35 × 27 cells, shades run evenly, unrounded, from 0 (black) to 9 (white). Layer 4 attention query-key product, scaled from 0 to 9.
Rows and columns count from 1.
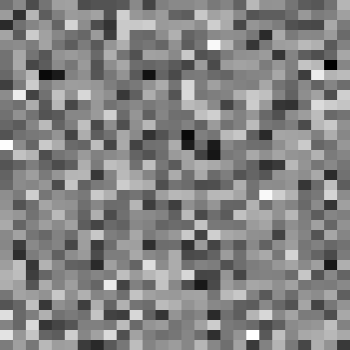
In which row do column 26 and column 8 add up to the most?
20
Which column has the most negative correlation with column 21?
10
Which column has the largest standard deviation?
17
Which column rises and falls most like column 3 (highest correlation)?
26
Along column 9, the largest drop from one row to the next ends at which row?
35
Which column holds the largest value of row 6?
15
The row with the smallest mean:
25
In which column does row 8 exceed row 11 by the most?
22
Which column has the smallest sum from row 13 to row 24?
13
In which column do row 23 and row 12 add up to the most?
16
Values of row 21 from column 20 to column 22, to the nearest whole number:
6 4 5
